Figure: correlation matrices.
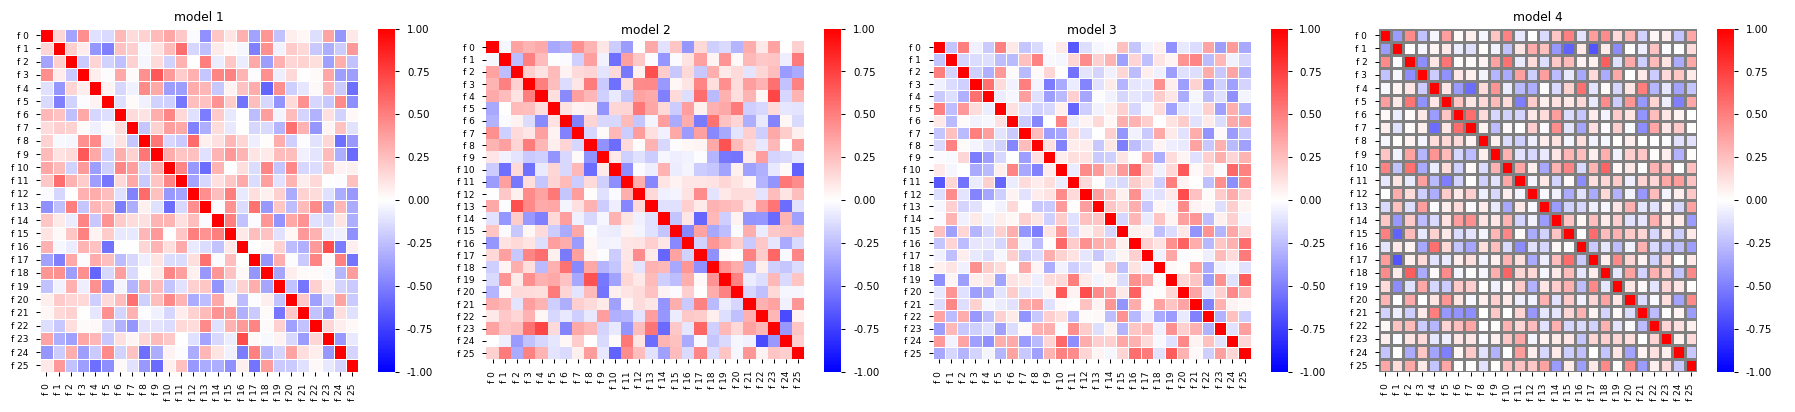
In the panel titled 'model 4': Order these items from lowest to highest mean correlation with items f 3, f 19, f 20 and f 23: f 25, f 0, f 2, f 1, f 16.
f 16, f 1, f 2, f 0, f 25
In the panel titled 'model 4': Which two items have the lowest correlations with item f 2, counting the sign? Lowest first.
f 3, f 24
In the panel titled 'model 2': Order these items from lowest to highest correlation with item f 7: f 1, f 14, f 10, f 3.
f 1, f 14, f 3, f 10
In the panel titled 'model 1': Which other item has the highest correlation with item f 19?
f 4
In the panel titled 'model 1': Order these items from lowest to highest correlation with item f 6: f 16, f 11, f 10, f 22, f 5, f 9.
f 22, f 5, f 16, f 11, f 9, f 10
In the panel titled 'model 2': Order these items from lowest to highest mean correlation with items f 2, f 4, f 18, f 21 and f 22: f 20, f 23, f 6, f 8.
f 6, f 20, f 8, f 23
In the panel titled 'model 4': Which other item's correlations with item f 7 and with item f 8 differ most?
f 4
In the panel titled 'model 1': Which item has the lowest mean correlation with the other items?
f 25
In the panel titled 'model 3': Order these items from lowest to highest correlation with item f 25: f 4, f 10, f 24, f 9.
f 4, f 24, f 9, f 10
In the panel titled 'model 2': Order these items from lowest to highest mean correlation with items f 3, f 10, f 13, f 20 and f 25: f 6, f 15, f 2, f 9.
f 9, f 6, f 15, f 2
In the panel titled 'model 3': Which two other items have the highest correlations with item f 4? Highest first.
f 3, f 7
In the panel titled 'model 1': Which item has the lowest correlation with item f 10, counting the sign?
f 13
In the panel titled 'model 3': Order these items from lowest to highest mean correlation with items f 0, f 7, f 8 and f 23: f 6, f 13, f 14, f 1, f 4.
f 6, f 13, f 4, f 14, f 1
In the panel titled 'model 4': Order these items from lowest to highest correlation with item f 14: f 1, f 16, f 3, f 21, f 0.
f 1, f 3, f 21, f 16, f 0
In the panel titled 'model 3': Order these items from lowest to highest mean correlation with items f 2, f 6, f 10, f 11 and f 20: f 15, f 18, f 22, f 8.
f 8, f 18, f 22, f 15
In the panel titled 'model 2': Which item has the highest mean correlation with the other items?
f 3
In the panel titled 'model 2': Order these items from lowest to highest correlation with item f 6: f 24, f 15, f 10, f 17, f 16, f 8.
f 17, f 15, f 10, f 24, f 8, f 16
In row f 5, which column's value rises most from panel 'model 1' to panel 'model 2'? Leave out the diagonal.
f 16
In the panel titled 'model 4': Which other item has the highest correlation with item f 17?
f 15
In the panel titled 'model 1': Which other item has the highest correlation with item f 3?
f 9
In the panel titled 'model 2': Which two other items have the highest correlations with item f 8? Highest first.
f 19, f 3
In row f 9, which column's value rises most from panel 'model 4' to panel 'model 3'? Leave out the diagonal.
f 24
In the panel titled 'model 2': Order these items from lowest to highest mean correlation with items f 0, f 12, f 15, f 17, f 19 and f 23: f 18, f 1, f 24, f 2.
f 18, f 24, f 2, f 1
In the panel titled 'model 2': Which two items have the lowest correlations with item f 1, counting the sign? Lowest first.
f 10, f 14
